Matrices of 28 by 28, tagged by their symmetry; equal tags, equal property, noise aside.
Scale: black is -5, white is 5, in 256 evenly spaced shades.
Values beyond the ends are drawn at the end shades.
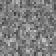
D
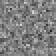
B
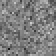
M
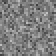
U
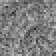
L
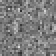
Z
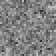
L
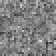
M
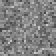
U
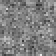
B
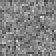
L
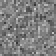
L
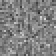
M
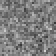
M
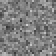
Z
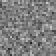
B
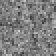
B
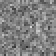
Z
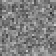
M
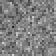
L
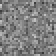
Z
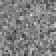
B
